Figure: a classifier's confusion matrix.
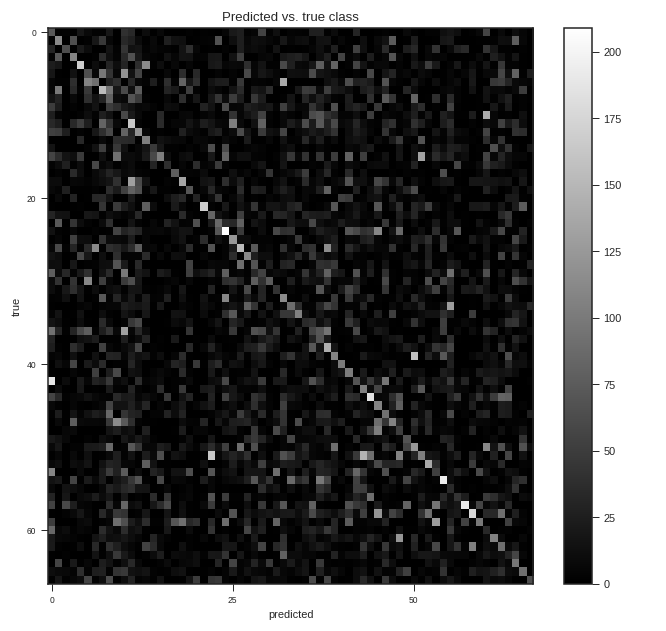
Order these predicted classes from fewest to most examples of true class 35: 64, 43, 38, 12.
43, 38, 64, 12
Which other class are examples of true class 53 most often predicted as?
0
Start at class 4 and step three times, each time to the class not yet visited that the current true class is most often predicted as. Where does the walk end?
22
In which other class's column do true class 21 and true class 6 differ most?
32
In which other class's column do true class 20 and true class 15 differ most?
51
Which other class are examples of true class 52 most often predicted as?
13
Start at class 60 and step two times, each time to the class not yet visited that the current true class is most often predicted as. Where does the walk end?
29
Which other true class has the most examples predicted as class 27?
33
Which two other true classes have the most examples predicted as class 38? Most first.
26, 36
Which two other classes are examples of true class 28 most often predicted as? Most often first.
26, 9
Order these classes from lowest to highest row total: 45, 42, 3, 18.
45, 3, 18, 42
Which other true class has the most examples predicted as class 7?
5
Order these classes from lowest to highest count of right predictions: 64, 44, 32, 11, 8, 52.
8, 64, 32, 52, 11, 44
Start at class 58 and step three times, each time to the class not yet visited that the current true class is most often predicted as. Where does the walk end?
31
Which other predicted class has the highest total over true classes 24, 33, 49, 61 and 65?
48
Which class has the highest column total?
10
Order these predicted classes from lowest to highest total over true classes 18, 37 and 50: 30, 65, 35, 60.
30, 35, 65, 60
